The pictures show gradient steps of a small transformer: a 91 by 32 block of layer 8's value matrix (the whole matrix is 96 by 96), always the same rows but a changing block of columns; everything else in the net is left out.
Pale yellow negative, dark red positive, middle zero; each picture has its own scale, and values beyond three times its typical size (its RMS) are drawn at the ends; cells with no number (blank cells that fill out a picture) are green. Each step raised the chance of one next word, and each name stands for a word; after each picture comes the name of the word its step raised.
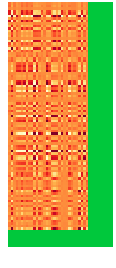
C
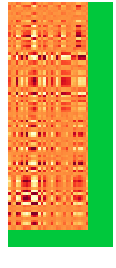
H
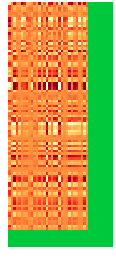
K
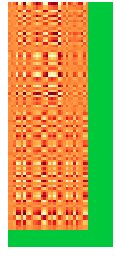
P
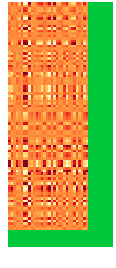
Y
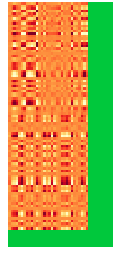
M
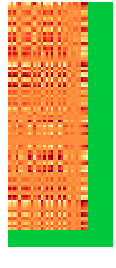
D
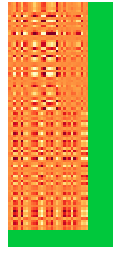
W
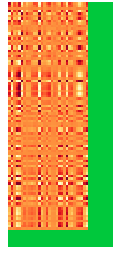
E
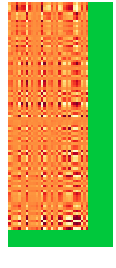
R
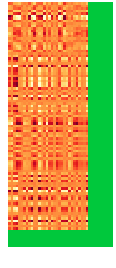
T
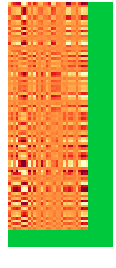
Y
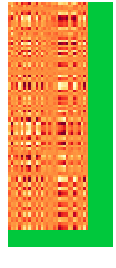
K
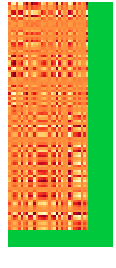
P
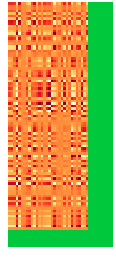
E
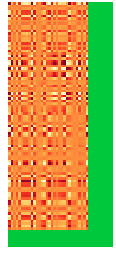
P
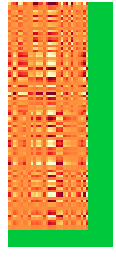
P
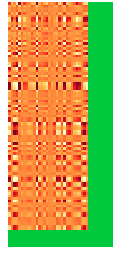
K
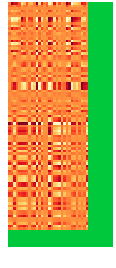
K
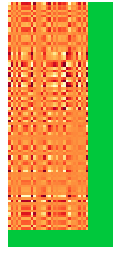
D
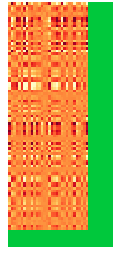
K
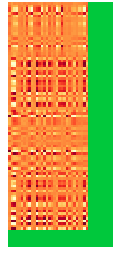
R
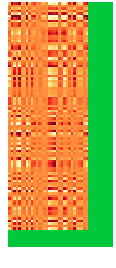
T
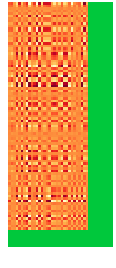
D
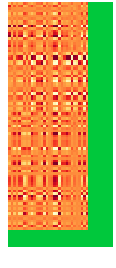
H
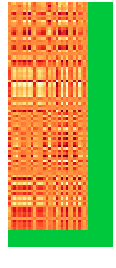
E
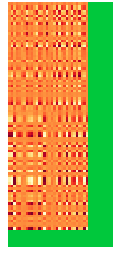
M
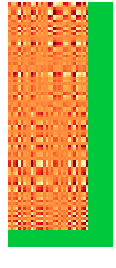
Y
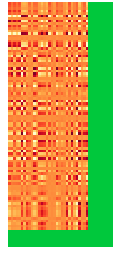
W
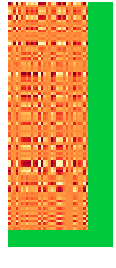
Y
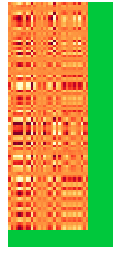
K
